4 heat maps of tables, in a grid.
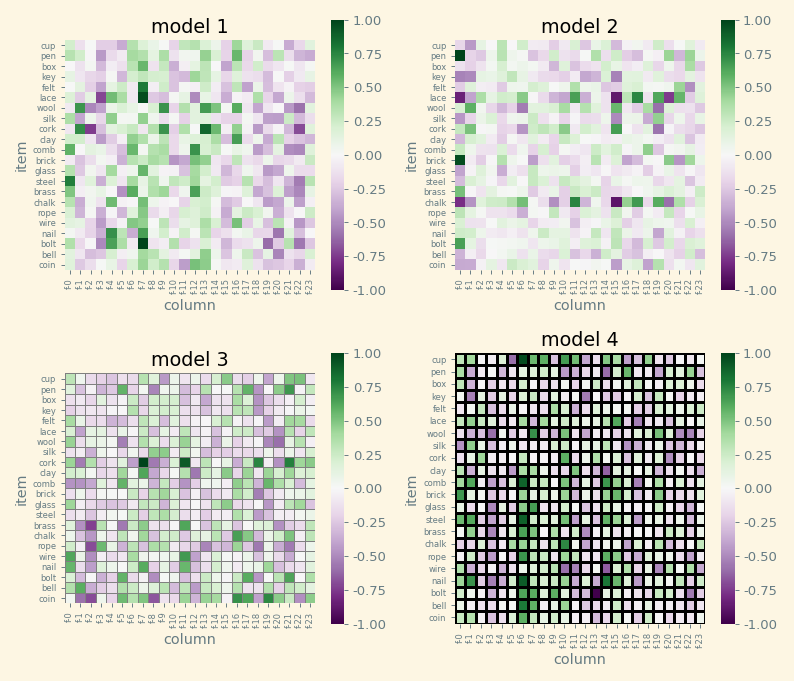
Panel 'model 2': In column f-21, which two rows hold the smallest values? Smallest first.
brick, pen
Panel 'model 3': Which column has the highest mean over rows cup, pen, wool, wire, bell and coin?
f-0
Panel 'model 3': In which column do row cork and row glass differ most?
f-11
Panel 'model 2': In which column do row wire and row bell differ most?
f-0
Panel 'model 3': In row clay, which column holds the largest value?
f-7
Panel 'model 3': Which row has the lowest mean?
rope
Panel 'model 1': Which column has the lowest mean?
f-22
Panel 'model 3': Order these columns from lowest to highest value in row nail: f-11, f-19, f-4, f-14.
f-4, f-14, f-19, f-11
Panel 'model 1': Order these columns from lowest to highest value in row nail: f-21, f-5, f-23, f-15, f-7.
f-15, f-23, f-21, f-5, f-7
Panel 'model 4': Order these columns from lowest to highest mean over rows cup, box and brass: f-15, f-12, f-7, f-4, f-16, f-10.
f-12, f-16, f-4, f-15, f-10, f-7
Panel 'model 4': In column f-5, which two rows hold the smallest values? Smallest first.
cup, clay
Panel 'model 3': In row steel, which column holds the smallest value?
f-18
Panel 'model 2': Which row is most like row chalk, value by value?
lace
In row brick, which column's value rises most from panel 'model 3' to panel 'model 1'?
f-13
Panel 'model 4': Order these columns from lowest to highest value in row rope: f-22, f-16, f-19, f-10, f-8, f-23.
f-22, f-16, f-23, f-19, f-8, f-10
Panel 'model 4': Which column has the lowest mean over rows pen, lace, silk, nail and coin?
f-17
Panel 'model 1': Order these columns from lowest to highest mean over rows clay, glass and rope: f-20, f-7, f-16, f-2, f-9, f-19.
f-19, f-20, f-2, f-9, f-16, f-7
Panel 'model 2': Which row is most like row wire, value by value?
box
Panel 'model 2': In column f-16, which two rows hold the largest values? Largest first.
chalk, lace
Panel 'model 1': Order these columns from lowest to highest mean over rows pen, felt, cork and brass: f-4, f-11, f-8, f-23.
f-23, f-4, f-11, f-8
